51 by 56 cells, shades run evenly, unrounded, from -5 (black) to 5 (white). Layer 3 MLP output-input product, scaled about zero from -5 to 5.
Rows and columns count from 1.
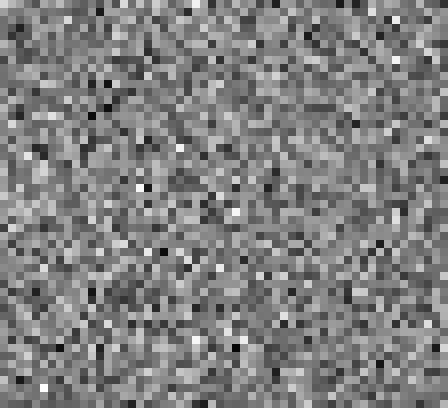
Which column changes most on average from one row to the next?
50
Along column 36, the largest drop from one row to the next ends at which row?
41
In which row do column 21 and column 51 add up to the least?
32
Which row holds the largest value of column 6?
49
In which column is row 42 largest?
29
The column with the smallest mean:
48
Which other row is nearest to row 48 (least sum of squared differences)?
14
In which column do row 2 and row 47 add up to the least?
13
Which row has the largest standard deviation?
44
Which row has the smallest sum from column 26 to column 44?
26
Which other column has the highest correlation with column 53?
25
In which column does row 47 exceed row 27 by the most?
46
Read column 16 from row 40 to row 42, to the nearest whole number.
0 0 1
